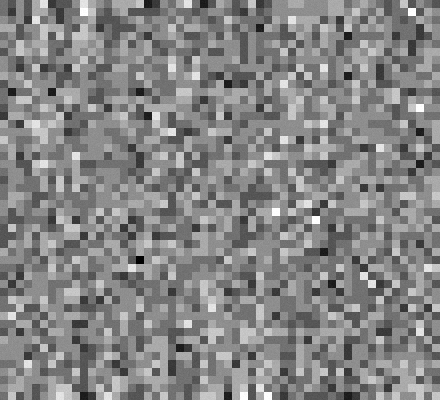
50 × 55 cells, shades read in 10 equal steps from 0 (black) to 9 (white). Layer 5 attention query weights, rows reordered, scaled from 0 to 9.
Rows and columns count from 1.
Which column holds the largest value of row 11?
36
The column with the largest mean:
6
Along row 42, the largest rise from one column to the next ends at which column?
53
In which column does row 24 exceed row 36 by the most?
42
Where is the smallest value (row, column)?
33, 18
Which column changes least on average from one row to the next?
30
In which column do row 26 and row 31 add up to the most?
39
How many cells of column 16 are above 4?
30
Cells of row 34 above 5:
15
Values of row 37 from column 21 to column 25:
5 2 4 5 4
